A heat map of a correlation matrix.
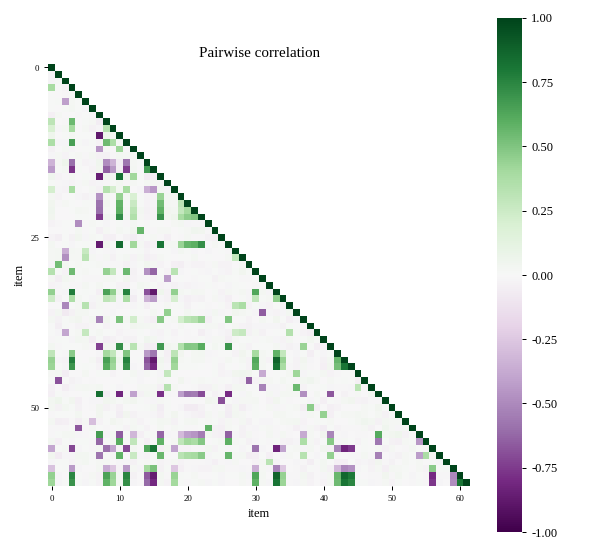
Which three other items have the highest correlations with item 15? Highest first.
56, 14, 59
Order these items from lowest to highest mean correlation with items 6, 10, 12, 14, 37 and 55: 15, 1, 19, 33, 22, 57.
33, 1, 15, 19, 57, 22
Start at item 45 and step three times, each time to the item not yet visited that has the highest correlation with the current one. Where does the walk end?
17
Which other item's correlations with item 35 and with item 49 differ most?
25
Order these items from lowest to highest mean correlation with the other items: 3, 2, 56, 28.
56, 2, 28, 3
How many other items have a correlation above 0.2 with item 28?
4
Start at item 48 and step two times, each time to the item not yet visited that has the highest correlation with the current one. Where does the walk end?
54
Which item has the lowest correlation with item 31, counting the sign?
36
